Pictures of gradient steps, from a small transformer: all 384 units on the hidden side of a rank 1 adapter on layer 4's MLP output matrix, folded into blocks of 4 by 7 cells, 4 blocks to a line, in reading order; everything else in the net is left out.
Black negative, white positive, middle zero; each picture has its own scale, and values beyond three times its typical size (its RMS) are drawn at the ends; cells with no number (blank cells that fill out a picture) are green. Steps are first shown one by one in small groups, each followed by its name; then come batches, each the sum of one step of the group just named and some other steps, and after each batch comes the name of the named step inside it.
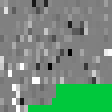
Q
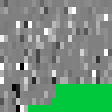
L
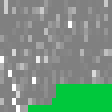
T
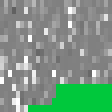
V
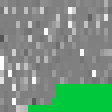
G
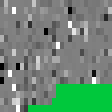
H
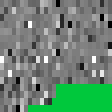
L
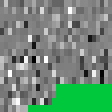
V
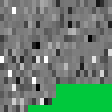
H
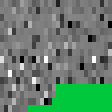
Q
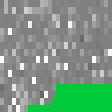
T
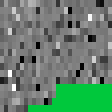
H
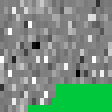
G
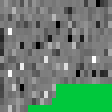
H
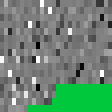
T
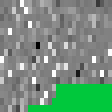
L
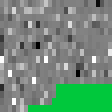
G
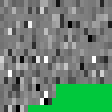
L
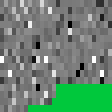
H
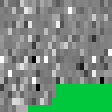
V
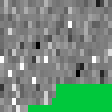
T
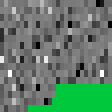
H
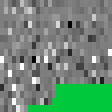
Q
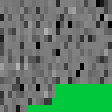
L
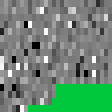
L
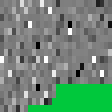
L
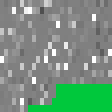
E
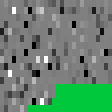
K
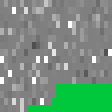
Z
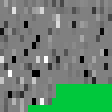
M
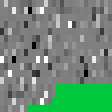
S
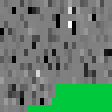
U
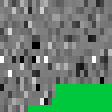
S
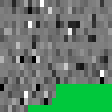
U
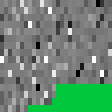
E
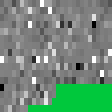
E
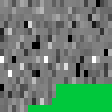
M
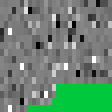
U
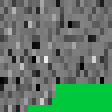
K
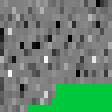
K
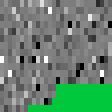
Z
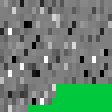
M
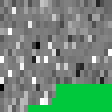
Z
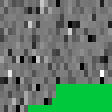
U
